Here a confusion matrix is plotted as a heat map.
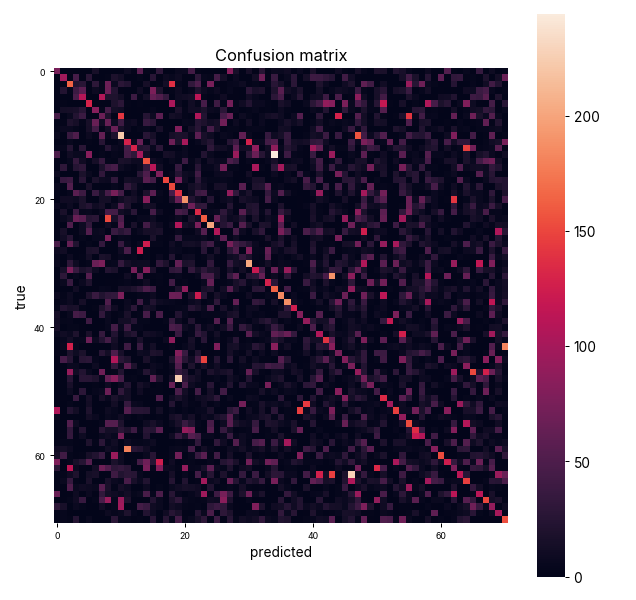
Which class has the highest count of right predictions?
10
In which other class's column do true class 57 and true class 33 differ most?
56
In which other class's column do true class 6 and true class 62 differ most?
50
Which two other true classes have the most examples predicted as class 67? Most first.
47, 45
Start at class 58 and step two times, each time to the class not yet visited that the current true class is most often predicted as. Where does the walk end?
68
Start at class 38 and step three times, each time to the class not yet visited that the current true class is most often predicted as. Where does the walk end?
27
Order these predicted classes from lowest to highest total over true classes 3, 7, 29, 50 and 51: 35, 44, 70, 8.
70, 35, 8, 44
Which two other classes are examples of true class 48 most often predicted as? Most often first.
19, 9
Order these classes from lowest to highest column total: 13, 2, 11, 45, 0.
0, 13, 45, 11, 2
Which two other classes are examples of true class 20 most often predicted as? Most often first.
62, 14
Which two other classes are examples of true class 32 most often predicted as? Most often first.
43, 58
